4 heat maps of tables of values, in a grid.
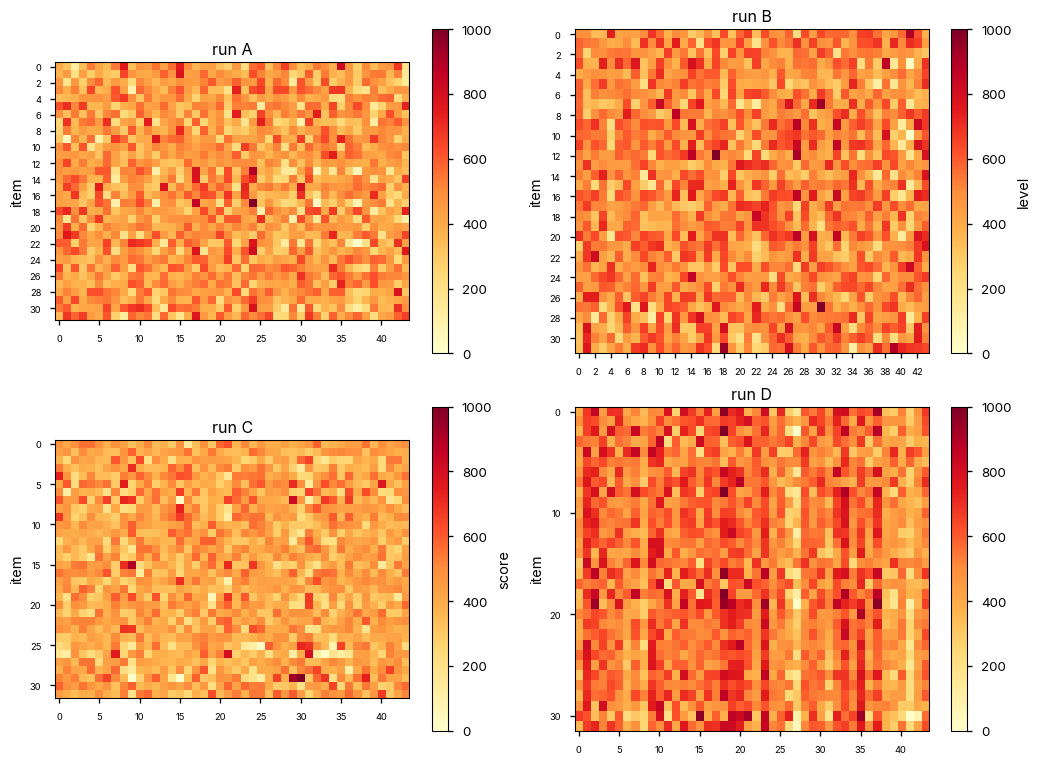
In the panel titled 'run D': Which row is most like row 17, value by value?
3
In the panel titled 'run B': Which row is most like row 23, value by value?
0
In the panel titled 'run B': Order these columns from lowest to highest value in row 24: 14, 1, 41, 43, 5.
1, 41, 5, 43, 14
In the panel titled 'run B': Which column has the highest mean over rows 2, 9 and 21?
27
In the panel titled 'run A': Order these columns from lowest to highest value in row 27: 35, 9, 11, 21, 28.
11, 28, 21, 9, 35
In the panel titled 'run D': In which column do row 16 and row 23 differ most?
2
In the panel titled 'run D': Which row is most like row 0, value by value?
16
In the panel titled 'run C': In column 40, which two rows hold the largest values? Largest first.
5, 31
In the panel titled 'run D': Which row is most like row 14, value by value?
29
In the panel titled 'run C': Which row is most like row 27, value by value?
18
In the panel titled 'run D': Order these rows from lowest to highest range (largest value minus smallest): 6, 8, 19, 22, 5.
5, 22, 6, 8, 19
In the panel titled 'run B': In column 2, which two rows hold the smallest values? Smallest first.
28, 15
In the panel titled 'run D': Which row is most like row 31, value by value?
26
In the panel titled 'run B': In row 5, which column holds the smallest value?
37
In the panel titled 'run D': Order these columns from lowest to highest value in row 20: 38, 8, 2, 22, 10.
8, 38, 22, 10, 2
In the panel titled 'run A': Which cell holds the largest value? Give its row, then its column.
17, 24
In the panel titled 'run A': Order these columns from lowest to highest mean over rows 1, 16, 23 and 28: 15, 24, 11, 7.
7, 11, 15, 24
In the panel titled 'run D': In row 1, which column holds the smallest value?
41
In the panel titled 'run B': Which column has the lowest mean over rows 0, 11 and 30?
22
